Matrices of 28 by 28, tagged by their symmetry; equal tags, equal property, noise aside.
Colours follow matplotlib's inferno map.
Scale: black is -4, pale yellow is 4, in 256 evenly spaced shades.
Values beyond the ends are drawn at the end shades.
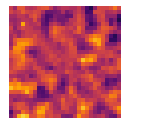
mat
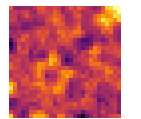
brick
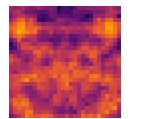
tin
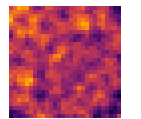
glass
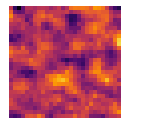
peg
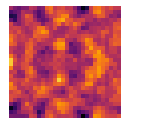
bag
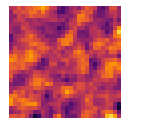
mat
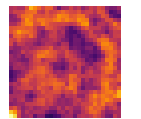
brick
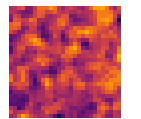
mat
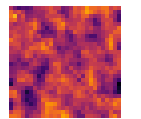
peg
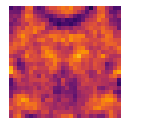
tin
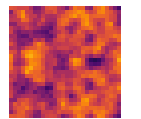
bag
